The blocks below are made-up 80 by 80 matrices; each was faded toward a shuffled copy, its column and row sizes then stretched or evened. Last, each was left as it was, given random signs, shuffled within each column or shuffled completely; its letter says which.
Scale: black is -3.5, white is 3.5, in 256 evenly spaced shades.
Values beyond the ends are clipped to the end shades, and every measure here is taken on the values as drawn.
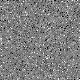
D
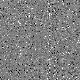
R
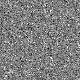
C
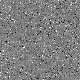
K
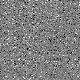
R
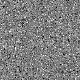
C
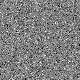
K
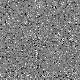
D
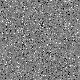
C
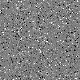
C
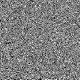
R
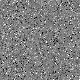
C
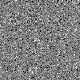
R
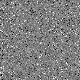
C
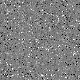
D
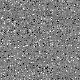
D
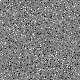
K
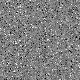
C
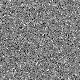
K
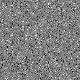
C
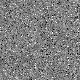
C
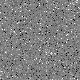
C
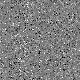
C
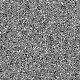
K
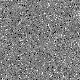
C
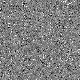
R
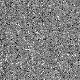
D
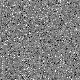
C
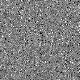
R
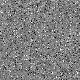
C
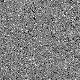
C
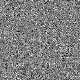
R
